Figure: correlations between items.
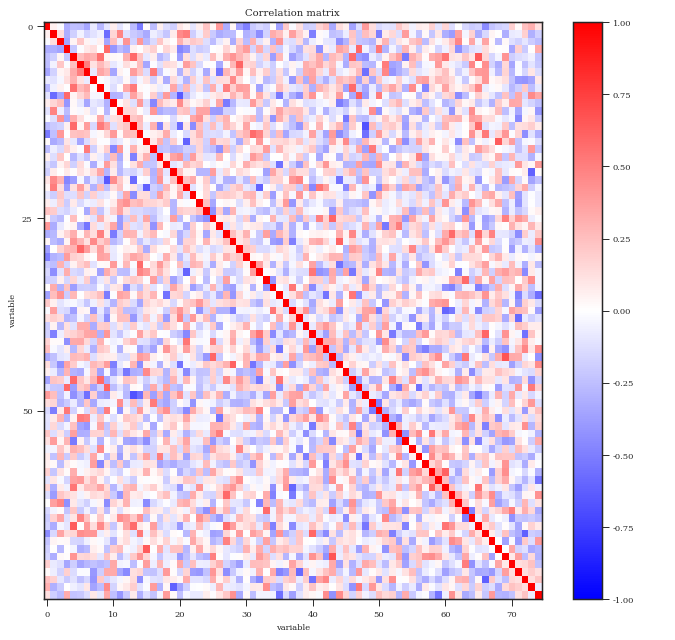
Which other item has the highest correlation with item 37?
34
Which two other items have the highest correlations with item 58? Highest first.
60, 53
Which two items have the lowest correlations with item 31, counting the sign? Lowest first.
44, 57
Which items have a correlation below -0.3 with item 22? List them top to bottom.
13, 34, 49, 71
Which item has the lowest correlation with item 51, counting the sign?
26
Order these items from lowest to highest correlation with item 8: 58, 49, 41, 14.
49, 14, 58, 41
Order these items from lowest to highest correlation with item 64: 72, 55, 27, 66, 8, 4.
72, 27, 55, 4, 8, 66
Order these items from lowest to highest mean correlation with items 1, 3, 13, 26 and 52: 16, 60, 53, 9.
16, 60, 9, 53
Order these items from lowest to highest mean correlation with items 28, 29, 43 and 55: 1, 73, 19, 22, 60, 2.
1, 73, 2, 22, 19, 60
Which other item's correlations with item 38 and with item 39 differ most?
71
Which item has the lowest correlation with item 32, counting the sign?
21
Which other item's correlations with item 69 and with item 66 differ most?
25
